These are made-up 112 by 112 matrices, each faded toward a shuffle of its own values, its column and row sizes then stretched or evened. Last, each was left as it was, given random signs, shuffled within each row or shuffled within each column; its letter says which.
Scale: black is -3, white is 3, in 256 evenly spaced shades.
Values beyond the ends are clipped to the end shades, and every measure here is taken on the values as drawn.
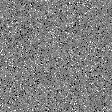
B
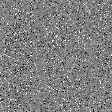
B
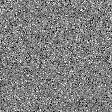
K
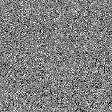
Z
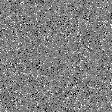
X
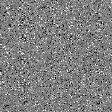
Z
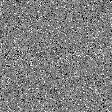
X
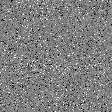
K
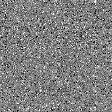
Z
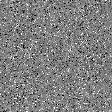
B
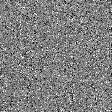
B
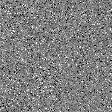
B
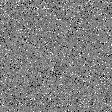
K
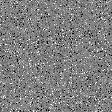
Z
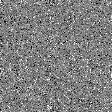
X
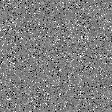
X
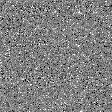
K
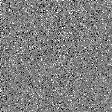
Z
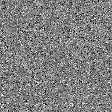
X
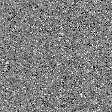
B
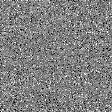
X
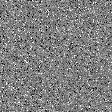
B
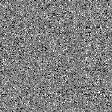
Z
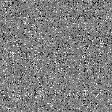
Z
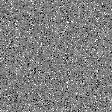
B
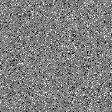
X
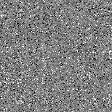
X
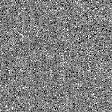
Z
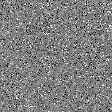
X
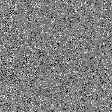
B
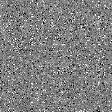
Z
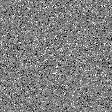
K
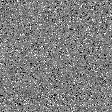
K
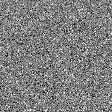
K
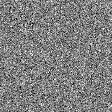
B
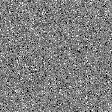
B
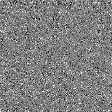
Z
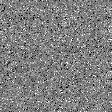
Z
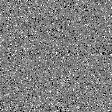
X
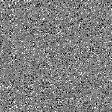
Z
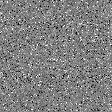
K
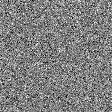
K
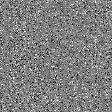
X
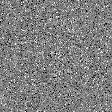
B
